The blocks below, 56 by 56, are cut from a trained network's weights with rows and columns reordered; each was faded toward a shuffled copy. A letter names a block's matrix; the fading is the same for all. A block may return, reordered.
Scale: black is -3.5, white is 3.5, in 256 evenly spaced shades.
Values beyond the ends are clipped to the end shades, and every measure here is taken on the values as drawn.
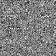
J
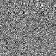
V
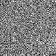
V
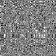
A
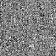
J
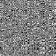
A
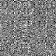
A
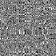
A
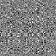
A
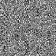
V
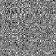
A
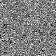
V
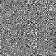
A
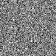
V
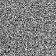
V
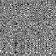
A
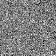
J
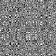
A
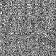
J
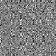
A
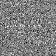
J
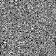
J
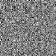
J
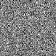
J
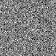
J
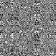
A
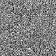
V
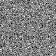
J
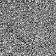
V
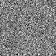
V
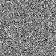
V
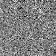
J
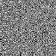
V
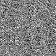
V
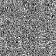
J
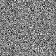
V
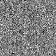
J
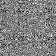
J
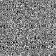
J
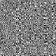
A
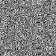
V
